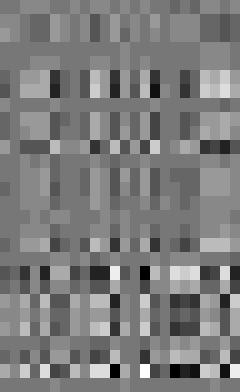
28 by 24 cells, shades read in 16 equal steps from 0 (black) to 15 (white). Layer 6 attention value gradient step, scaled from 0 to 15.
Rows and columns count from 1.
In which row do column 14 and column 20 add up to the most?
20
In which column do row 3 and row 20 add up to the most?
12
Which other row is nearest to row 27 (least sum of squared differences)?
22
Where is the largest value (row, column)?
27, 15
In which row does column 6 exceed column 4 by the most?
11
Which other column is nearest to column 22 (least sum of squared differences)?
21
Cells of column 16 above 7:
9
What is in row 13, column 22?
9
